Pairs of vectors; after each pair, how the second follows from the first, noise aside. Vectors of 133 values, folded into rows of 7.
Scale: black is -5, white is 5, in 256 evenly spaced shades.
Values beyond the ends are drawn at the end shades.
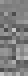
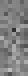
negated, partly zeroed.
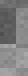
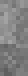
negated, shrunk.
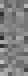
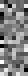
scaled up.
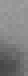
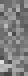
sign-scrambled.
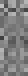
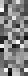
wrapped around, negated, scaled up.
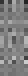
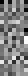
scaled up.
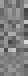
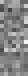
sign-scrambled.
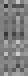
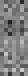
reversed, negated.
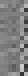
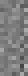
negated, shrunk.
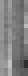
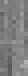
negated, shrunk.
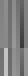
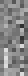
sign-scrambled.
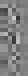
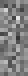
negated.
